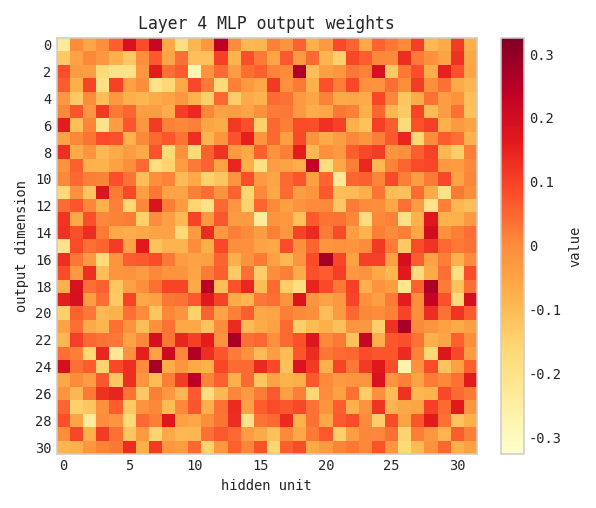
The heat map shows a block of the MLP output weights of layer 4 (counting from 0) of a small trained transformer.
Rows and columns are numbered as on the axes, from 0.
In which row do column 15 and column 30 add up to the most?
27
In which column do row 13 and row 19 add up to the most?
28
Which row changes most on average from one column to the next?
18
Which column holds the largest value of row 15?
6
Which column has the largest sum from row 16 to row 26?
26
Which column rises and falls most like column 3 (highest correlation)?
10
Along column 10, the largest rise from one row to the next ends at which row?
3
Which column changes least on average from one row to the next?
16
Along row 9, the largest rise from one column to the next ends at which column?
19
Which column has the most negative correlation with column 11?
4
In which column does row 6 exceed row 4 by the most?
13
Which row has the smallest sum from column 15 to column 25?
21
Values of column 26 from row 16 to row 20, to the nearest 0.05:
0.2 0.15 -0.2 0.15 0.1
